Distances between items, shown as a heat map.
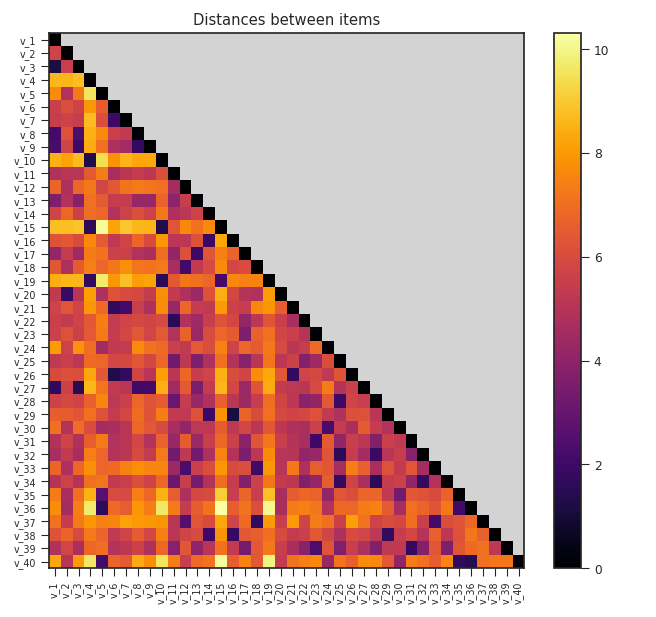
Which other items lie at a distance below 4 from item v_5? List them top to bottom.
v_35, v_36, v_40
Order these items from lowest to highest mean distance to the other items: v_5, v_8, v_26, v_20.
v_20, v_26, v_8, v_5
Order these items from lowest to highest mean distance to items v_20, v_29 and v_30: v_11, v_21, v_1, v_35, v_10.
v_35, v_11, v_21, v_1, v_10
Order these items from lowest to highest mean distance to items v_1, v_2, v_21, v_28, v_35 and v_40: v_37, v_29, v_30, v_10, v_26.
v_30, v_26, v_29, v_37, v_10
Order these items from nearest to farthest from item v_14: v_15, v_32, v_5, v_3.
v_32, v_3, v_5, v_15
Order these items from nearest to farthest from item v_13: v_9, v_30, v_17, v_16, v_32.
v_17, v_32, v_9, v_30, v_16
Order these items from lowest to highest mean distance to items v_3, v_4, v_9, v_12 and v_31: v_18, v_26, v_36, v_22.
v_22, v_18, v_26, v_36
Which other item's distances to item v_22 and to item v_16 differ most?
v_29
